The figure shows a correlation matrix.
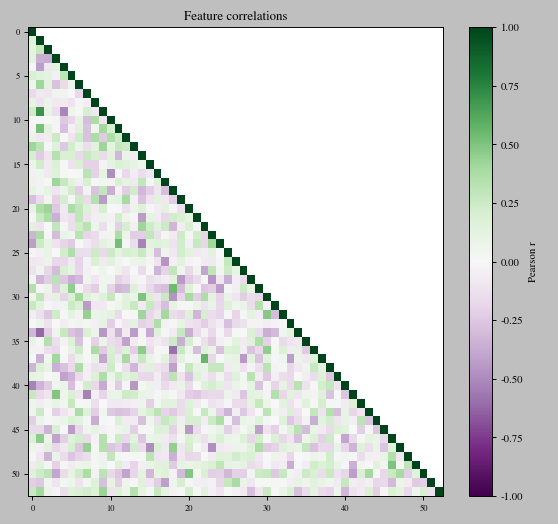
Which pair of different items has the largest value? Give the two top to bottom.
1, 9
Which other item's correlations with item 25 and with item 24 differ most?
14
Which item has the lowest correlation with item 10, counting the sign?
16
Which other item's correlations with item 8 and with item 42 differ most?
44
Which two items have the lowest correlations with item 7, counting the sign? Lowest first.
41, 31
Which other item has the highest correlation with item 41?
3
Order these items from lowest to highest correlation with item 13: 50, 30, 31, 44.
50, 44, 30, 31
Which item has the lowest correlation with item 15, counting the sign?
47
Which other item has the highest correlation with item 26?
51
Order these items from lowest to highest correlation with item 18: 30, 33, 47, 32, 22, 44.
30, 22, 32, 33, 44, 47
